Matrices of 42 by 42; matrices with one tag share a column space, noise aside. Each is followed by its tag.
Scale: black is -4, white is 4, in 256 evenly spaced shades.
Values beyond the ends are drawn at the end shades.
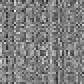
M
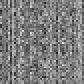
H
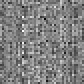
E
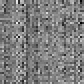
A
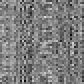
E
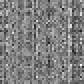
H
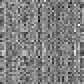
M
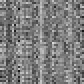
E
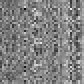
H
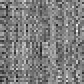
E
